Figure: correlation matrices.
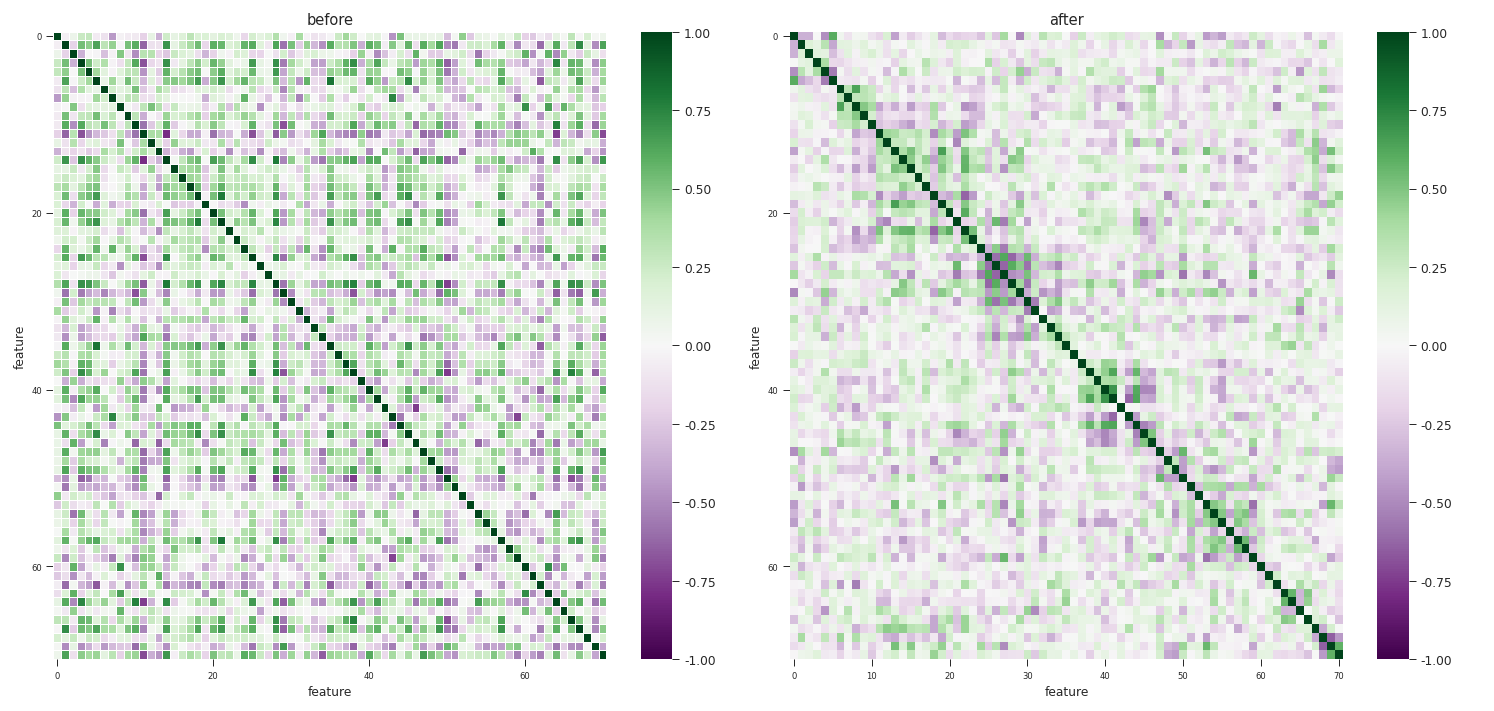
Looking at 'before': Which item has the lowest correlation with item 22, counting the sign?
13
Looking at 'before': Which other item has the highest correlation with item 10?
64
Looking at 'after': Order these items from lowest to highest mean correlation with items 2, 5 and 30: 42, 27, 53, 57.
53, 57, 42, 27
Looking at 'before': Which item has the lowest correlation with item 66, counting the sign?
50
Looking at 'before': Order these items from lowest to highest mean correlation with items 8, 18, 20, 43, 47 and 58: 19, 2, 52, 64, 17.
19, 52, 2, 64, 17
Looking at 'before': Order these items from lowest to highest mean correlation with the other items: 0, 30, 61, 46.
61, 46, 0, 30
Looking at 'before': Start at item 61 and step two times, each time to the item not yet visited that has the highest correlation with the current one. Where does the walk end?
42
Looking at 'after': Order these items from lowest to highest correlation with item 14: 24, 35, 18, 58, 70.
18, 58, 35, 70, 24
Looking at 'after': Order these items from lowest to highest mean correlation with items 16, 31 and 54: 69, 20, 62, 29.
62, 20, 69, 29
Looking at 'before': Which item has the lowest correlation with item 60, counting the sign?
54
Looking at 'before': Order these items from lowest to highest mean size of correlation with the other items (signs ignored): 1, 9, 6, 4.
6, 9, 4, 1
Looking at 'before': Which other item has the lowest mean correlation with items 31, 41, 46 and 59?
43
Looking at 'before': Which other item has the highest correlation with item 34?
11
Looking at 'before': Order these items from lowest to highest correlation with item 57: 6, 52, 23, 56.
52, 56, 6, 23
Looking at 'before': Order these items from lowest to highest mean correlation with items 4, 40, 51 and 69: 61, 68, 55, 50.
55, 61, 50, 68
